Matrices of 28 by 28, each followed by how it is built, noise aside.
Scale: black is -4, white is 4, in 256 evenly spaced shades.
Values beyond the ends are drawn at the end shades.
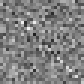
diagonal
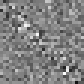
banded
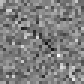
banded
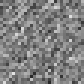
Hankel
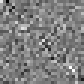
banded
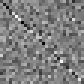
diagonal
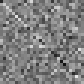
diagonal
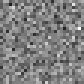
noise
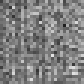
blocks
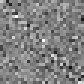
banded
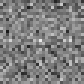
repeating columns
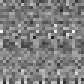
repeating columns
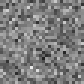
noise
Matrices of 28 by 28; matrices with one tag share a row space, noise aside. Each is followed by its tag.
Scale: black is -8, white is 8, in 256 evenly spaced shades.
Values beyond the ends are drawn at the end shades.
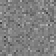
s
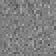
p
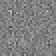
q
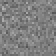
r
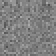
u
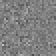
r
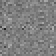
s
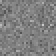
s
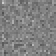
r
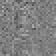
r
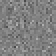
q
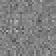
p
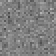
s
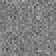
p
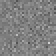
p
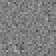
p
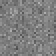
p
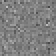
u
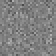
q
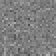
u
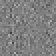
q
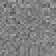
u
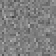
u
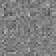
u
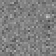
u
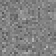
r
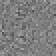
r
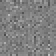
p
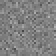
p
